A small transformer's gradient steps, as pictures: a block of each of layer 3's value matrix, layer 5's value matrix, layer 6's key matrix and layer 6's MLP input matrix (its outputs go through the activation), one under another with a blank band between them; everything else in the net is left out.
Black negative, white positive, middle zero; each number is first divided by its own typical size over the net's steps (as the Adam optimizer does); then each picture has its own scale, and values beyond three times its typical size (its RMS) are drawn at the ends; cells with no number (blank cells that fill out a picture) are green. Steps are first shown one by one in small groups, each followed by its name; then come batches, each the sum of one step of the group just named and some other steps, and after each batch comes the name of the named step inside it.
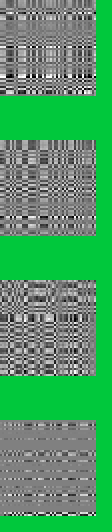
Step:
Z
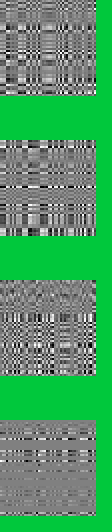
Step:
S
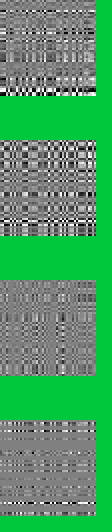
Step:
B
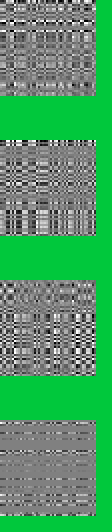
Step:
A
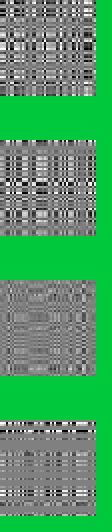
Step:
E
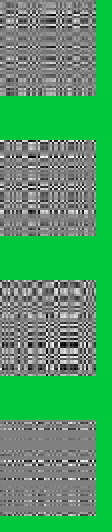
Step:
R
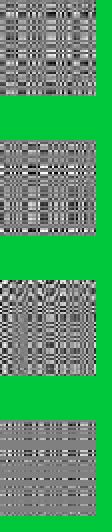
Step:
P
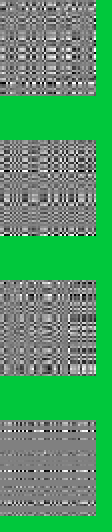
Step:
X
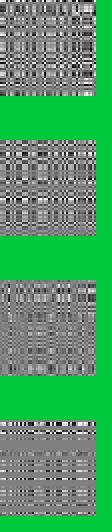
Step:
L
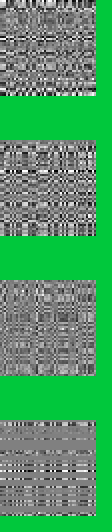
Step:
B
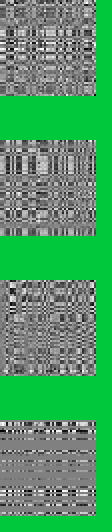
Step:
E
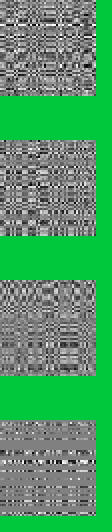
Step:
R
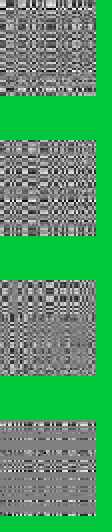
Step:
R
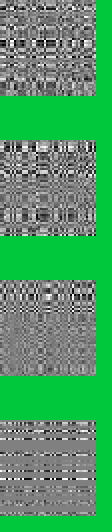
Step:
X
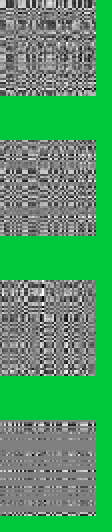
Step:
Z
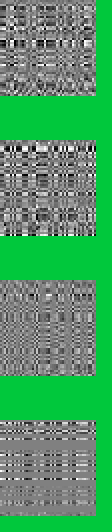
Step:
B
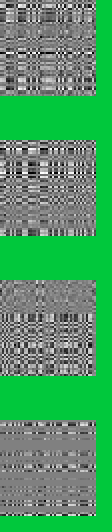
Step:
S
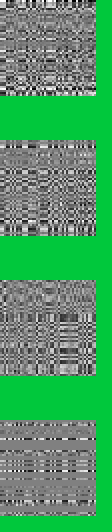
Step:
S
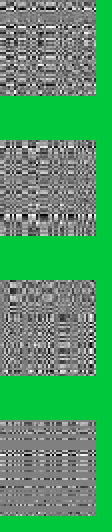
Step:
S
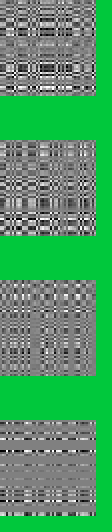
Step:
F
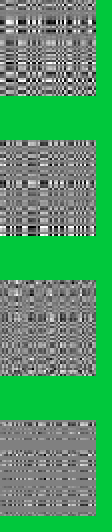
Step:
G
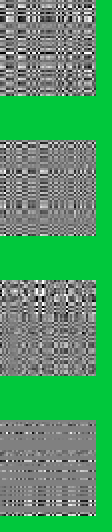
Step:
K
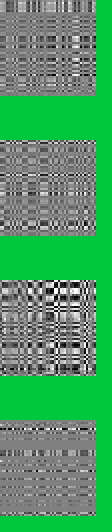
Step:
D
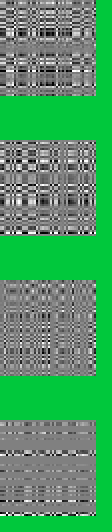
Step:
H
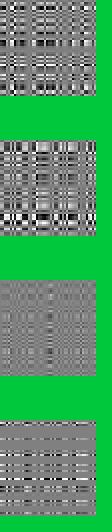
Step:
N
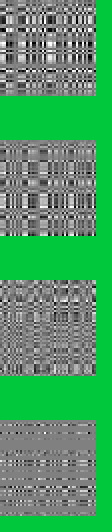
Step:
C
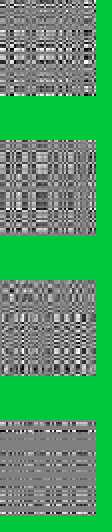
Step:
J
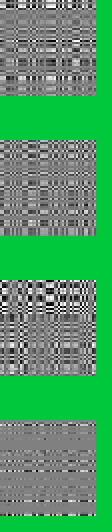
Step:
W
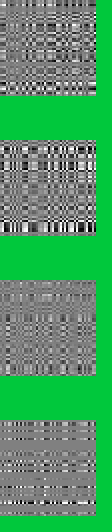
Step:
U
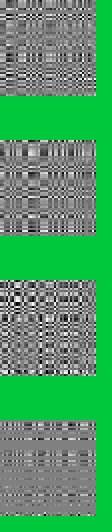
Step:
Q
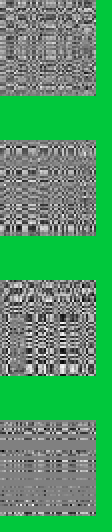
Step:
F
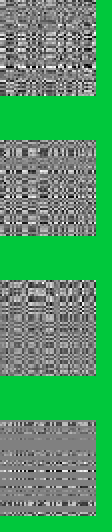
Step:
K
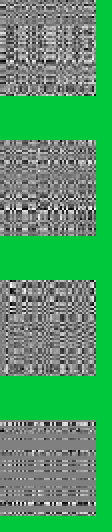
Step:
J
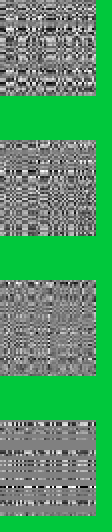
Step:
C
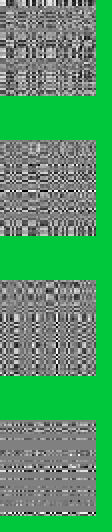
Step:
D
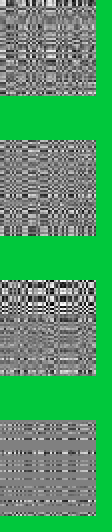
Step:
W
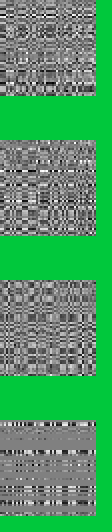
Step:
H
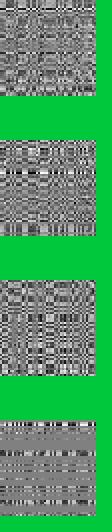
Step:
Q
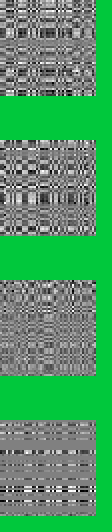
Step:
H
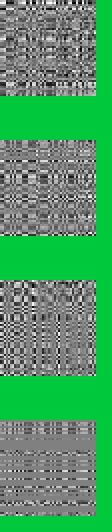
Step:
H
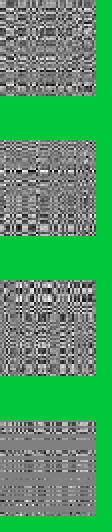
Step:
H
